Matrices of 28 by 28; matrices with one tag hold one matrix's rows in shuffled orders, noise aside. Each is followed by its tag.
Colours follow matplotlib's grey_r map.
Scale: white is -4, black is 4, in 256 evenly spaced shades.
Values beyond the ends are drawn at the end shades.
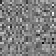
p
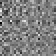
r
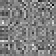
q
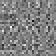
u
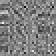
q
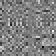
p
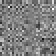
p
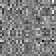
p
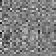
r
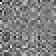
r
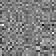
p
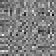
q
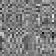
p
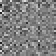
r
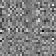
p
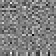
u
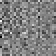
r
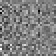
r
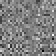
p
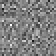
u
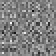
u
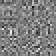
u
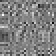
q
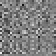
r
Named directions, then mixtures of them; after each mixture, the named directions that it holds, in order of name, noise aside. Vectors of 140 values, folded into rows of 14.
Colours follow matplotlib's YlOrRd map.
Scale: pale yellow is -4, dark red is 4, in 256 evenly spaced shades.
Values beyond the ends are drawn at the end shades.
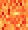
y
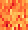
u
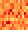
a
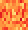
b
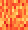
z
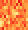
y, z.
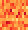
a, z.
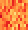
b, u.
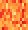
b, y.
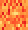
y.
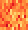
u.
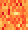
y.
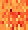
a, u.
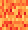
a, z.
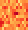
y, z.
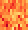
u.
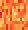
b, z.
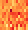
a, u.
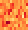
a, u.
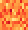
a, b.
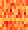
a, z.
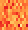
u, y.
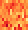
b, u.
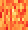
b, z.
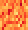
a, y.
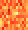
y, z.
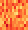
z.
